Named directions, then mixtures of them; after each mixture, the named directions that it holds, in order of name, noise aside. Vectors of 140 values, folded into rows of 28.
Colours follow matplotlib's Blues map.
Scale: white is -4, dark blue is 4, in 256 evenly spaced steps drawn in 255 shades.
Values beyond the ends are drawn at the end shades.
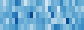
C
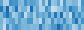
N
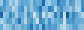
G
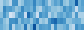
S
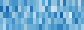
N.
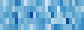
C.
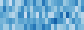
C, G, S.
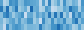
N.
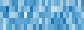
N, S.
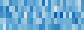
G, N.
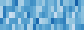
G, S.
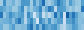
G.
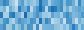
G, N, S.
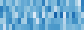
G, N.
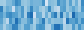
C, G, N.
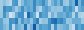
S.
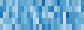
G.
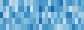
G, N.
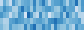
G, S.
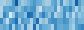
C, G, S.
